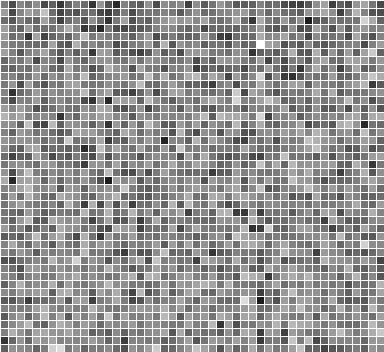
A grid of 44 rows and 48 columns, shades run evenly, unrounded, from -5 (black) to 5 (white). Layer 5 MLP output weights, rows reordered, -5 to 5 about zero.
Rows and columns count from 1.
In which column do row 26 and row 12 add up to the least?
17
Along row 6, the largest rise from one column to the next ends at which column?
33
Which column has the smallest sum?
2
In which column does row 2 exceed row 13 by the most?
6
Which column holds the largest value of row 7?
47
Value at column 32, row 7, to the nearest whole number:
-3
